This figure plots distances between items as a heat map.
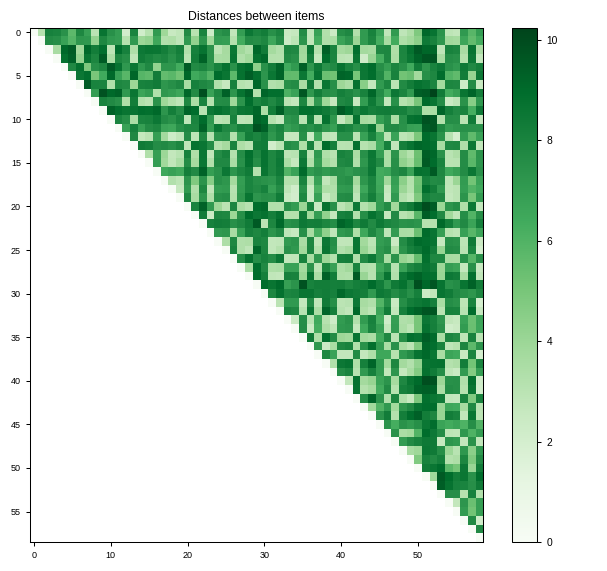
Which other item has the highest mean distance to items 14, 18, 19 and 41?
51
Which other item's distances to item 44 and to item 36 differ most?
38
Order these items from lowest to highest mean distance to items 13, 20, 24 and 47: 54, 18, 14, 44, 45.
44, 45, 18, 54, 14
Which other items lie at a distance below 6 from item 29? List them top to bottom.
4, 7, 16
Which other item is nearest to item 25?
58
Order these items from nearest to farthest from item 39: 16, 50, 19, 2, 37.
19, 50, 37, 16, 2
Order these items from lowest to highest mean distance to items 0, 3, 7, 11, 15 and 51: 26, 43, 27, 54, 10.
54, 26, 43, 27, 10
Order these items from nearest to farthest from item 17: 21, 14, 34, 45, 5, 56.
34, 14, 21, 5, 45, 56
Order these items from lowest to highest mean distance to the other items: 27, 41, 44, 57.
27, 41, 44, 57
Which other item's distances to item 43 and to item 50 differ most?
3
